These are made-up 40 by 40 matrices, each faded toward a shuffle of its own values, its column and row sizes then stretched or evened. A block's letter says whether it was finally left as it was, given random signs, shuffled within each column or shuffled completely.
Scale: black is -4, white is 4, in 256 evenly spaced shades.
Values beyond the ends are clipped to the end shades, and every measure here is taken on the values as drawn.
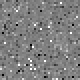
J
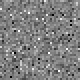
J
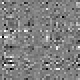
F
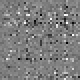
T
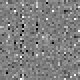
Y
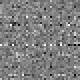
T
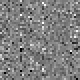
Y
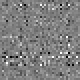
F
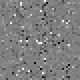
Y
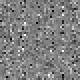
Y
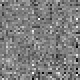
T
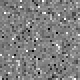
J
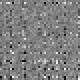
F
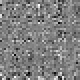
F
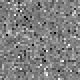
J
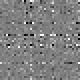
T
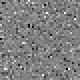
J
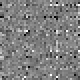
T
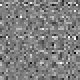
F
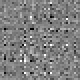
F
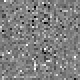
Y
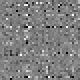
F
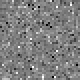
J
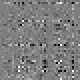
T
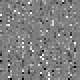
Y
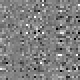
F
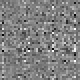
T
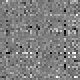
F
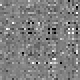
F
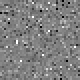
J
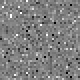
J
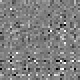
F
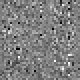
Y
